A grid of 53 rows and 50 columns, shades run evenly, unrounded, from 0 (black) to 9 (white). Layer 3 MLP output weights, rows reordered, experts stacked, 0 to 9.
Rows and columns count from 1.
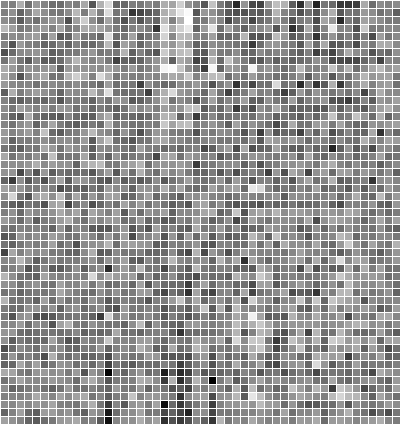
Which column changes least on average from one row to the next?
4
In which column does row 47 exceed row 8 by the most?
48
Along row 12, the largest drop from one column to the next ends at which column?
15
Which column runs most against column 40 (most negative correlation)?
35
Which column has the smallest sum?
31
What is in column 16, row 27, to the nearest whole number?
3
